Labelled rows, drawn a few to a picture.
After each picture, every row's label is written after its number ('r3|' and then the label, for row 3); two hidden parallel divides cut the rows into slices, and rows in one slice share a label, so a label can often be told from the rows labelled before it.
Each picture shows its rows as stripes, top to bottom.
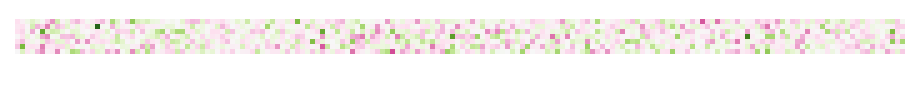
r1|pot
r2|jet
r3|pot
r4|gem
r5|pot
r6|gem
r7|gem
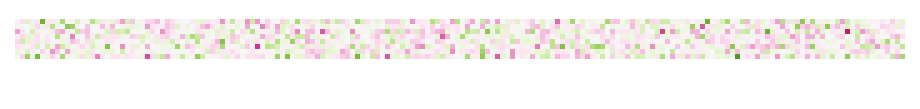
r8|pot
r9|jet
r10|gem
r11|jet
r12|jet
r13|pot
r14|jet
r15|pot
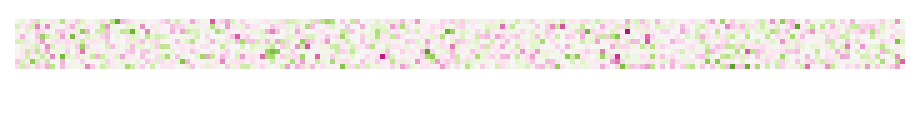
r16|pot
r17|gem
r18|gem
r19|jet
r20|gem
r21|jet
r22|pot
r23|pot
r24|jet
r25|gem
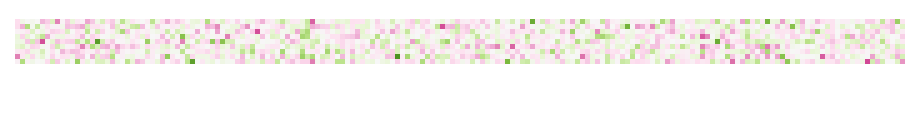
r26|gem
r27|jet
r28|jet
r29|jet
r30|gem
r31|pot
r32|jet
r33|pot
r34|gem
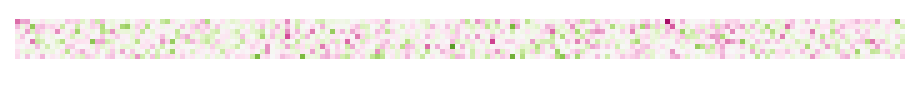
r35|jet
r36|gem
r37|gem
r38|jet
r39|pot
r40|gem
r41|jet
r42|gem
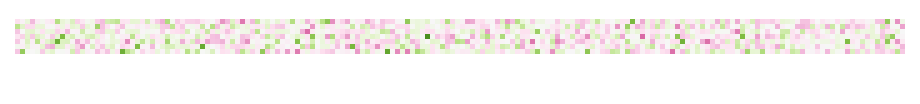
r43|pot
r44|jet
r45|jet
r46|pot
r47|pot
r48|pot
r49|gem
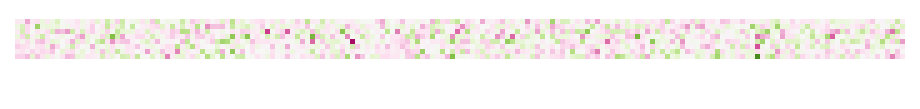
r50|jet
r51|jet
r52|gem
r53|pot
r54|gem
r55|jet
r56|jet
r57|gem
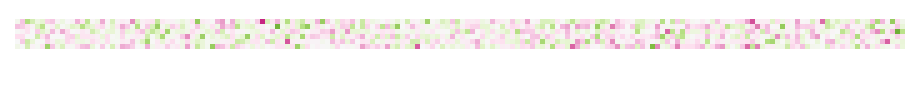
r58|pot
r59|pot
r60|jet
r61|jet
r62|jet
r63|pot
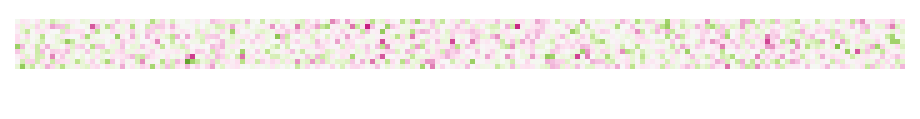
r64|jet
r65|gem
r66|jet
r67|pot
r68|pot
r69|pot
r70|jet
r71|pot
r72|gem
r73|jet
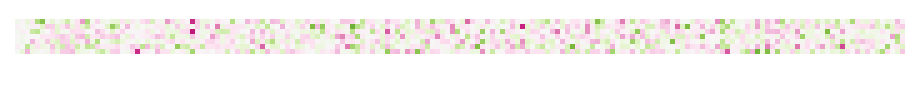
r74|pot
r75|pot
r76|pot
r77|jet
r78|jet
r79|pot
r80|gem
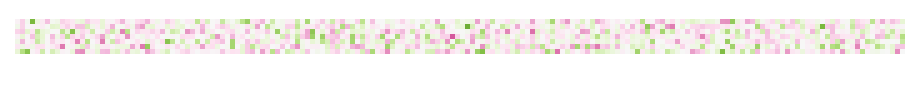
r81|jet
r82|jet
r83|pot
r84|pot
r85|pot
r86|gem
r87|pot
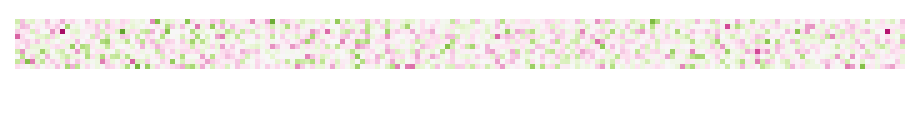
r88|jet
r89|jet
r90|gem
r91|pot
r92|gem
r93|jet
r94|pot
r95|jet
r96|pot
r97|gem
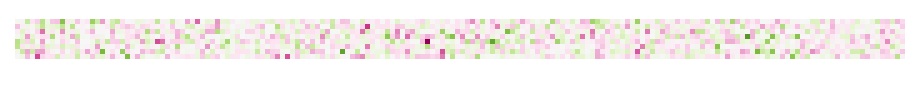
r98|pot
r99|pot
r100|gem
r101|gem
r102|gem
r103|jet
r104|gem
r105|gem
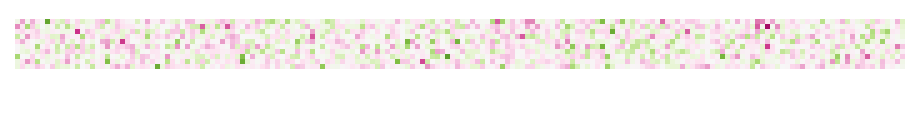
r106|pot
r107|pot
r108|jet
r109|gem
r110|pot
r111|pot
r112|jet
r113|jet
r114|jet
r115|jet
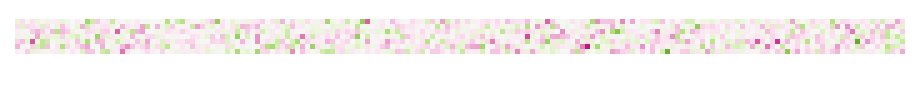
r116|jet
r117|jet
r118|jet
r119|jet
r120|pot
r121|pot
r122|jet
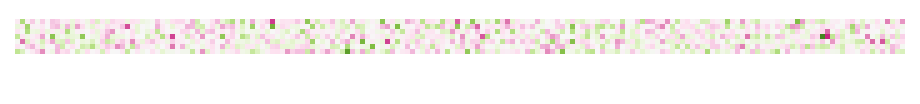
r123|gem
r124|pot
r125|jet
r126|gem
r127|pot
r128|jet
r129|gem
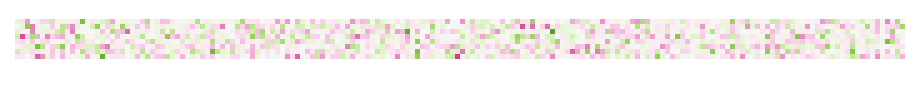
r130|gem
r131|pot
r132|pot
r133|gem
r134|jet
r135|pot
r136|gem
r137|gem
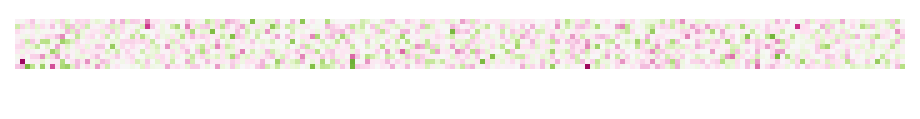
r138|jet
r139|pot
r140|jet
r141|gem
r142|pot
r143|pot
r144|jet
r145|gem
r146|pot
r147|pot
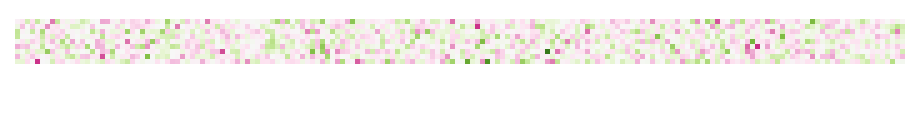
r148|pot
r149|jet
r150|pot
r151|jet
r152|pot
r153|pot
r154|pot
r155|jet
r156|gem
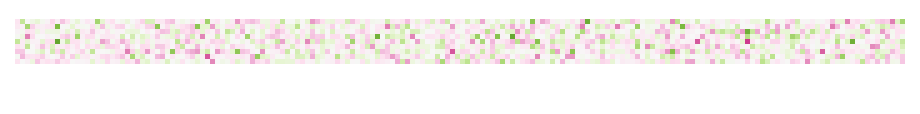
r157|gem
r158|pot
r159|jet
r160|gem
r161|pot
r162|jet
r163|pot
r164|jet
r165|jet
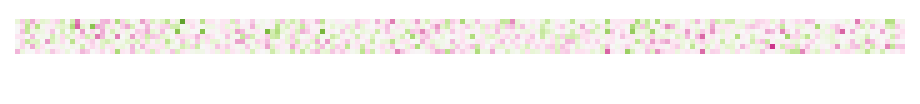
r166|pot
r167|pot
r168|pot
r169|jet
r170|jet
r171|jet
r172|jet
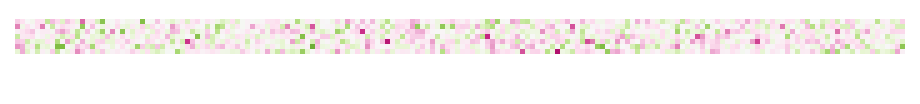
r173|jet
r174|gem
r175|gem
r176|jet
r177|pot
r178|pot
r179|pot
